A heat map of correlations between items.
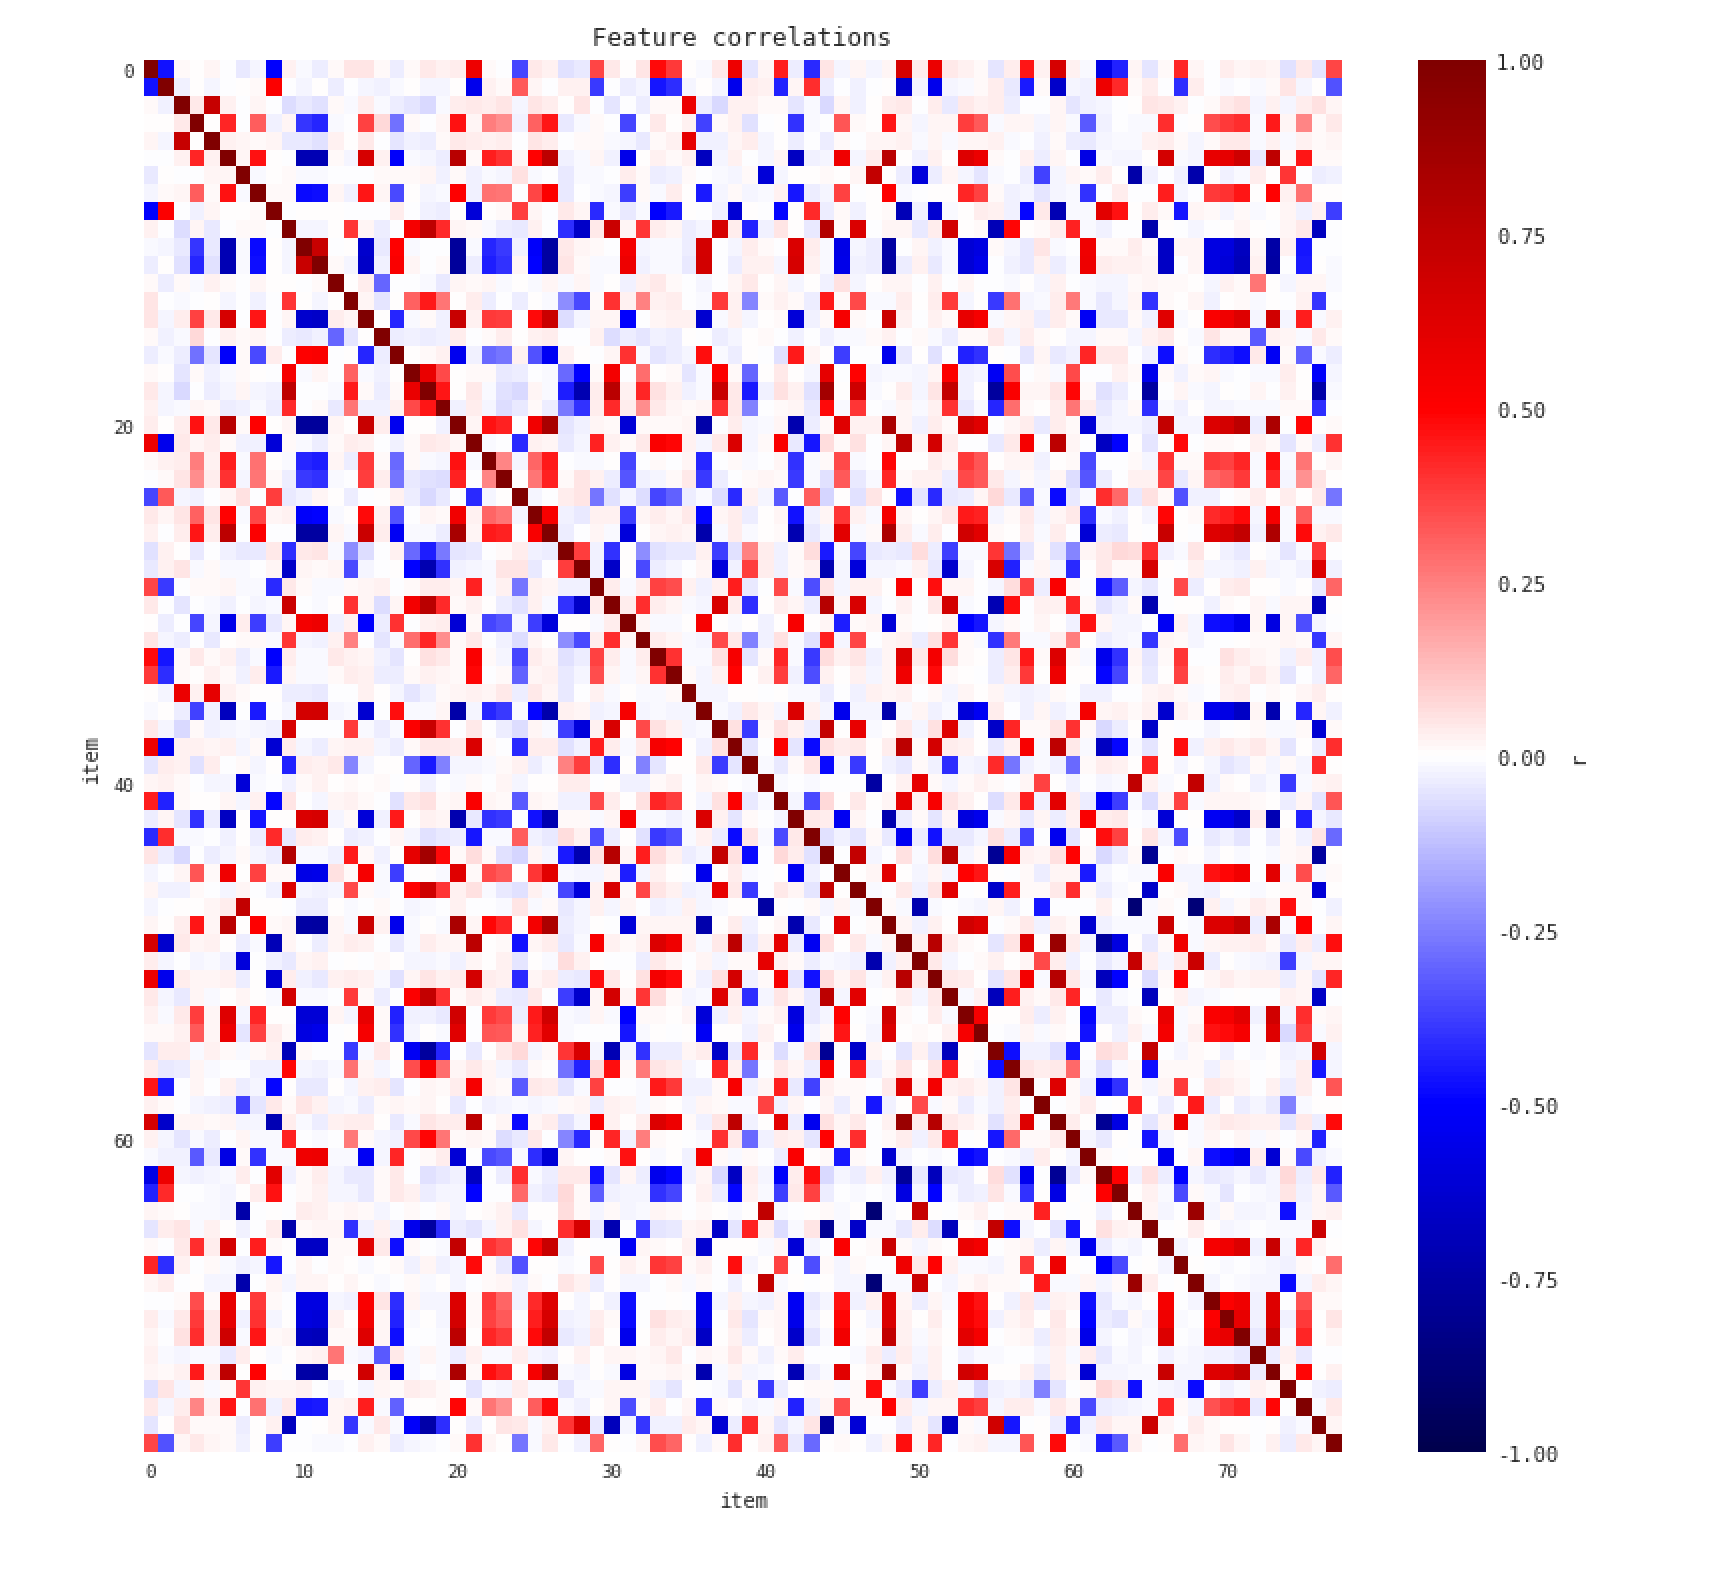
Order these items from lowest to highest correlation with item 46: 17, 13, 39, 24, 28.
28, 39, 24, 13, 17
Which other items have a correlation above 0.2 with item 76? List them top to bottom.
27, 28, 39, 55, 65
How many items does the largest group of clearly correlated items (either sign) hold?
26
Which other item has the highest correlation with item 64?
68
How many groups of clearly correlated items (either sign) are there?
6
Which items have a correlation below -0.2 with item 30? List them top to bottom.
27, 28, 39, 55, 65, 76
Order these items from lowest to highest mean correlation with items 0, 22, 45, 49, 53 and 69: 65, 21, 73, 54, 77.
65, 77, 21, 54, 73
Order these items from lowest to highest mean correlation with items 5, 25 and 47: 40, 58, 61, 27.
61, 40, 58, 27
